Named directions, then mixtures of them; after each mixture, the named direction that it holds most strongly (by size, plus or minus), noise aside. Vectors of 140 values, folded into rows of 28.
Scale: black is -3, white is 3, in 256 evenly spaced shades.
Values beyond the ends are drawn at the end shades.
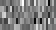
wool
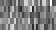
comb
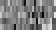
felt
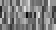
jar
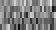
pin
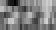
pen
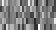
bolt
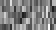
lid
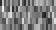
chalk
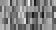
felt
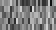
comb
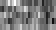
pen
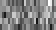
wool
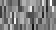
comb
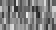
jar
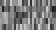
lid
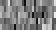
felt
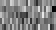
lid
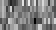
wool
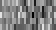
felt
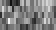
pen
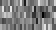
felt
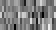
felt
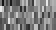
bolt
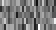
bolt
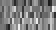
pin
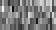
chalk
